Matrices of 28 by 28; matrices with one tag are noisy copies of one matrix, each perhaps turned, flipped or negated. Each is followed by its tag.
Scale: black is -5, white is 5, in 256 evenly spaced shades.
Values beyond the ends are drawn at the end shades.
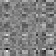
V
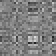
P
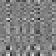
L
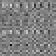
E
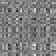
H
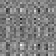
H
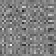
E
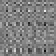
E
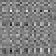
E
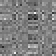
P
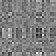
P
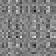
H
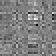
P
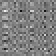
E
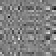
L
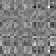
V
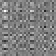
E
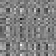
H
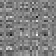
H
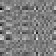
L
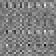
E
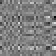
L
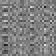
E
